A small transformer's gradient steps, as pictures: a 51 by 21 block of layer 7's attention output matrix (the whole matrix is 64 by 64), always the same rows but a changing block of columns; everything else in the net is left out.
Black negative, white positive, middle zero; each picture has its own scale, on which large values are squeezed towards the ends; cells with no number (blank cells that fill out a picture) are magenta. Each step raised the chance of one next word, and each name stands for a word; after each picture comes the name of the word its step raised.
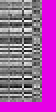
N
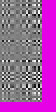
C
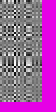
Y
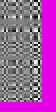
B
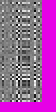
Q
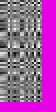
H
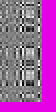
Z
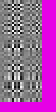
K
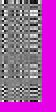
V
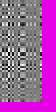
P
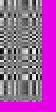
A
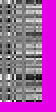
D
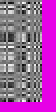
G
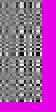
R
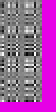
R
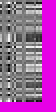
G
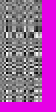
H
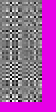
Q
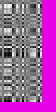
R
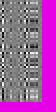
H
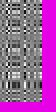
K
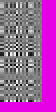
R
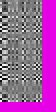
Q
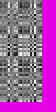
R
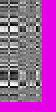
Z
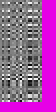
Q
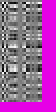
G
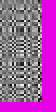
N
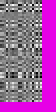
K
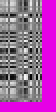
A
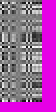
G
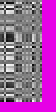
G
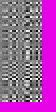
Q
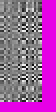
Q
